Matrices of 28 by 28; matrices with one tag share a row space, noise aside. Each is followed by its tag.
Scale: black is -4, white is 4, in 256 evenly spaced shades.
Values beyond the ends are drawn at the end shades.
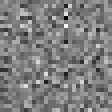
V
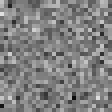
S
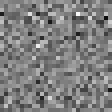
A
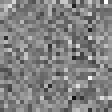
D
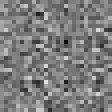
V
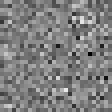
D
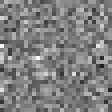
S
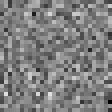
A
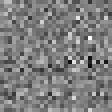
D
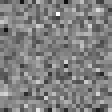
V
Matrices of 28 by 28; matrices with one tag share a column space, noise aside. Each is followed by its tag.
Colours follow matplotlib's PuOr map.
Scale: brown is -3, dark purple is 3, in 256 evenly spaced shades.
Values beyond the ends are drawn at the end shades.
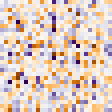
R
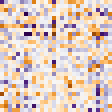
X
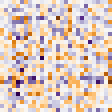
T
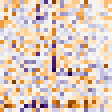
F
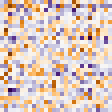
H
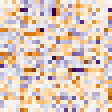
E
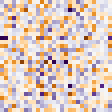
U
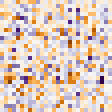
T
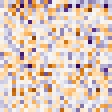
H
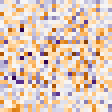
R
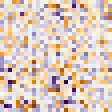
F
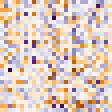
F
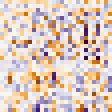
R
